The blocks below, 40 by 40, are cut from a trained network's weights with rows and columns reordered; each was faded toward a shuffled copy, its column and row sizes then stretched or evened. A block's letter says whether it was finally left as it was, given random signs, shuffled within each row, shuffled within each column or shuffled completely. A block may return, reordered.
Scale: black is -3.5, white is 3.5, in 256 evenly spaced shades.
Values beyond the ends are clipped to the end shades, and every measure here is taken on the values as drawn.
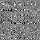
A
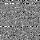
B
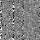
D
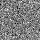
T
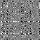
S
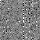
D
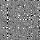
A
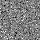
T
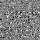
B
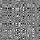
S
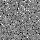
T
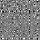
S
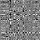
S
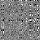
S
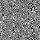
D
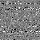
B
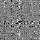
A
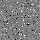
T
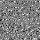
B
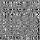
S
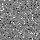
T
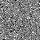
T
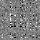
A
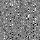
D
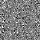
D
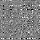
A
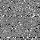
B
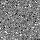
T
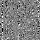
D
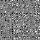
A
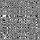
S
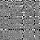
S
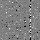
D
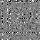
A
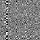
S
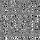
A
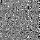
D
